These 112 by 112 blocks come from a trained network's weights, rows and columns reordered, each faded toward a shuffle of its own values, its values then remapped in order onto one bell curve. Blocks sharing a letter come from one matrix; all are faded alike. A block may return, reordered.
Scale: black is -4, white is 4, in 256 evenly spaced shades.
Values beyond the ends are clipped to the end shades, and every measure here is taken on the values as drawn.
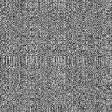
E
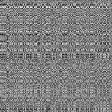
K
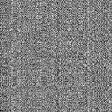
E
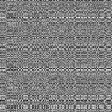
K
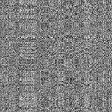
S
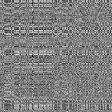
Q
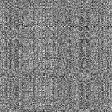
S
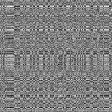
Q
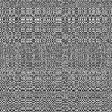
K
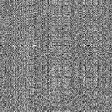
S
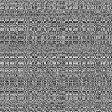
Q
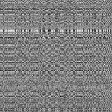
Q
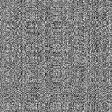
E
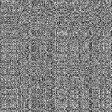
E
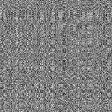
E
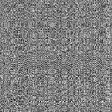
S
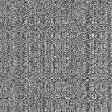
S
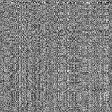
S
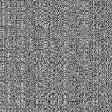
S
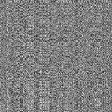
E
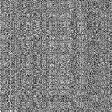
S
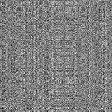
S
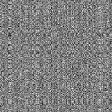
E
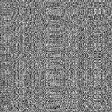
E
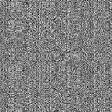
S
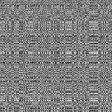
K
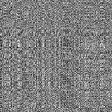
E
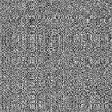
E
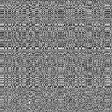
Q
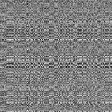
Q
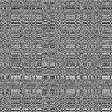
Q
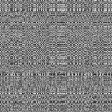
K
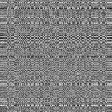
K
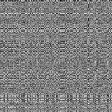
Q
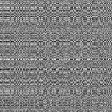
K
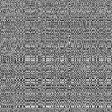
Q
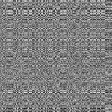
K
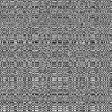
K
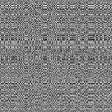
K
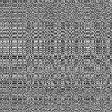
K
